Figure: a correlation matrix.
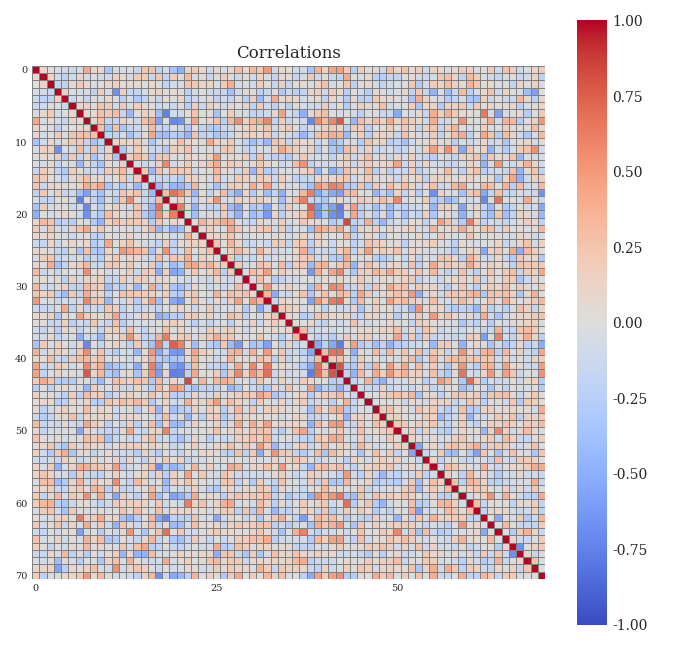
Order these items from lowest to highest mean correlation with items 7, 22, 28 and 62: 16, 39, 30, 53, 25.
25, 53, 30, 16, 39
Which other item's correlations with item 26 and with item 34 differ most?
17
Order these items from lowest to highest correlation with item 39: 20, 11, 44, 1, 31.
20, 44, 11, 1, 31
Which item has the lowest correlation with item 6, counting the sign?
18
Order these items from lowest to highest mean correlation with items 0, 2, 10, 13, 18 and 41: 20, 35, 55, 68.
20, 35, 55, 68
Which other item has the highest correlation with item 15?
66
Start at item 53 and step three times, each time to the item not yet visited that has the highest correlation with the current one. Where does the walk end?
67
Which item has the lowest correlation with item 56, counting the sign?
48
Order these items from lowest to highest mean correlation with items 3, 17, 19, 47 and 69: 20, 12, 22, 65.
22, 65, 12, 20
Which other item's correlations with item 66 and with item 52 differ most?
53
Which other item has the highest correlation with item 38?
19
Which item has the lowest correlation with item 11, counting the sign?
3
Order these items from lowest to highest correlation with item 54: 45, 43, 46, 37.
43, 46, 45, 37
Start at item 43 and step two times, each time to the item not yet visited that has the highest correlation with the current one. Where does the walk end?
60
